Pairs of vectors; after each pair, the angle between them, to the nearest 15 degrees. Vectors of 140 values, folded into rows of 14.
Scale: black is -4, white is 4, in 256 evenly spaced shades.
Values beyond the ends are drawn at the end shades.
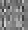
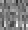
60 degrees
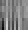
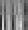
90 degrees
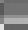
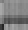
165 degrees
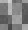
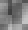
135 degrees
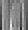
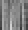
15 degrees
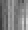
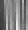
75 degrees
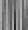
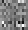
75 degrees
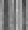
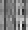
45 degrees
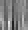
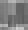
105 degrees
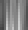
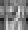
45 degrees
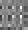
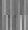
90 degrees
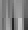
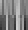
60 degrees
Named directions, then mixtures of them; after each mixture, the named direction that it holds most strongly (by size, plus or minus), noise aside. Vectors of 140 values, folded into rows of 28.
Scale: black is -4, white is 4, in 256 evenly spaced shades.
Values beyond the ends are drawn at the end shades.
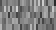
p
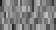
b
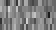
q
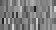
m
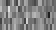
q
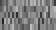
m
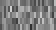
p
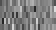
m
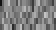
b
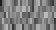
b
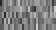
m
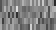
p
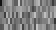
b
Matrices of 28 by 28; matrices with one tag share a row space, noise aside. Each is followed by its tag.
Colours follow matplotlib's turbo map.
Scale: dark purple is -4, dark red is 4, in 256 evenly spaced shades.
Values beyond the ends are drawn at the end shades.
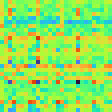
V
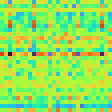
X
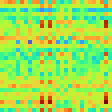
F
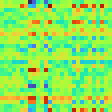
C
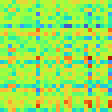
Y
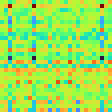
X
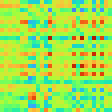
C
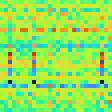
X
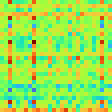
X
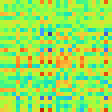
F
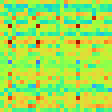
V
